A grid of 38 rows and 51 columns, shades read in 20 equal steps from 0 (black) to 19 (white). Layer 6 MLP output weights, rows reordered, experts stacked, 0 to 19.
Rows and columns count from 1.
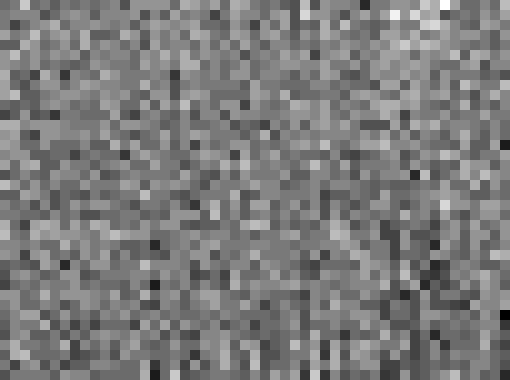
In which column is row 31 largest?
34
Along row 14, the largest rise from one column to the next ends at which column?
5
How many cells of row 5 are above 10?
17
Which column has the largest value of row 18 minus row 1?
37
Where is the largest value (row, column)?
1, 45
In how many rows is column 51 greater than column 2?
19
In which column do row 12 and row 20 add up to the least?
6
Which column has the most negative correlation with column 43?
30
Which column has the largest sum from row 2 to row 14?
40
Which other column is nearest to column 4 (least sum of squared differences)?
13
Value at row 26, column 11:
12
